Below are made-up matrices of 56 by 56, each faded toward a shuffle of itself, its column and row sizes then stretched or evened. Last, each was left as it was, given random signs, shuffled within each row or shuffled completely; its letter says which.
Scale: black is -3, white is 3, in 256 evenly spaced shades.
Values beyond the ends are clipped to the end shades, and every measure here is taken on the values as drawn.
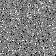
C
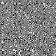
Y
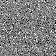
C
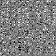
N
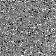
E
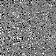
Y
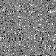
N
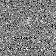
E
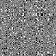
N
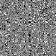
N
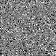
E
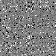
N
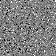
E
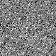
E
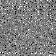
Y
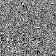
N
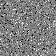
C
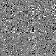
N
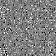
N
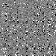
N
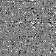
Y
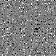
N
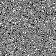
C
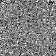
Y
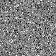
C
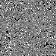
Y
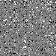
Y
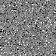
E
